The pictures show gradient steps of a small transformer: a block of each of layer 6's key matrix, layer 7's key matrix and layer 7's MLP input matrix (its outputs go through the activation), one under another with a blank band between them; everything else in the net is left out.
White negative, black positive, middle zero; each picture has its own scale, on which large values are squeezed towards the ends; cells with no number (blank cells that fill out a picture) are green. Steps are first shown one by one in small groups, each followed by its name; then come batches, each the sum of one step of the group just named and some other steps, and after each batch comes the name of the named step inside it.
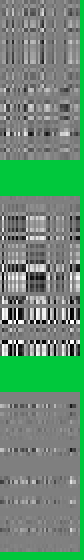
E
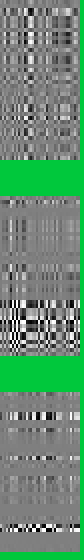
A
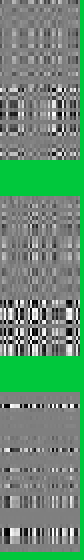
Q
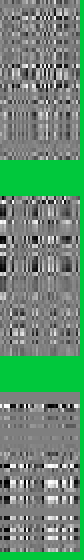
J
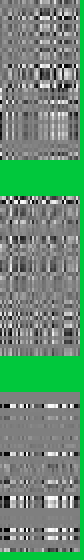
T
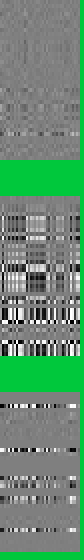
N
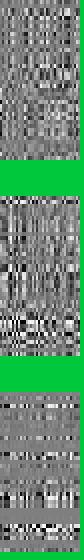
T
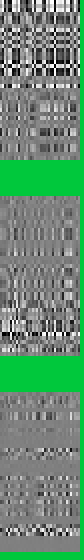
A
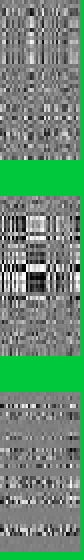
E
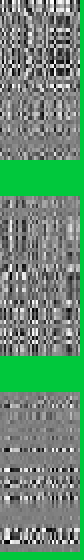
A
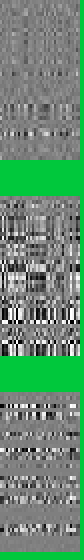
N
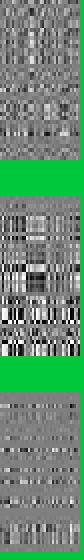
E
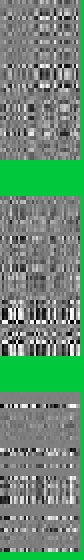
N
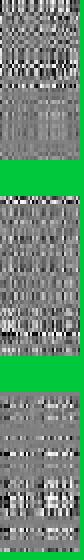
T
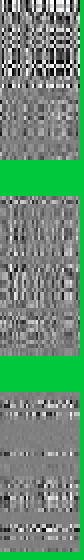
T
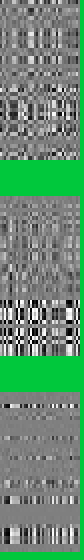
Q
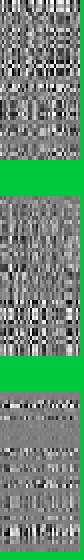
Q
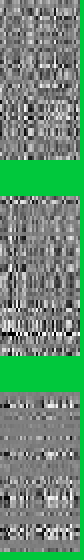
T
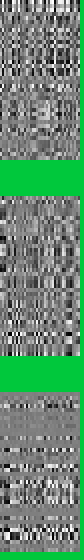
J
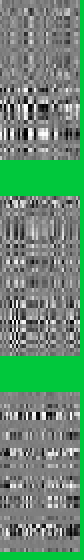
A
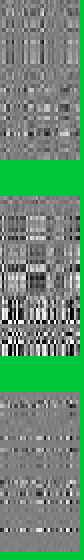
E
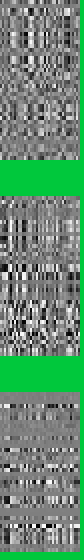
J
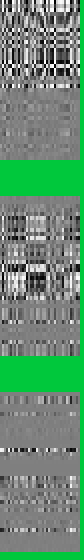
E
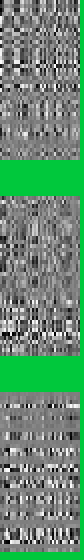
J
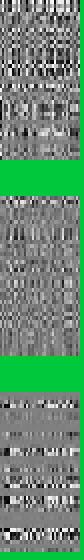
T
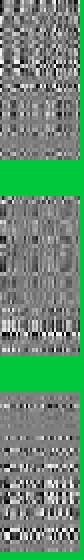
J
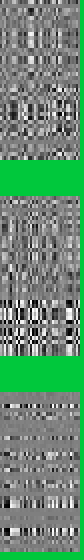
Q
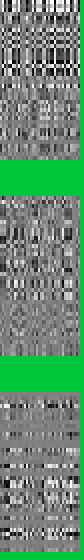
J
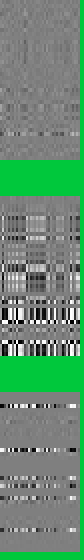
N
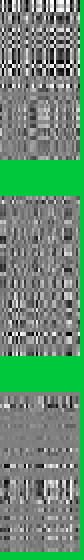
J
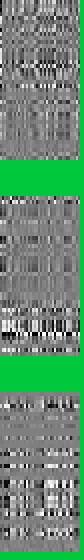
J
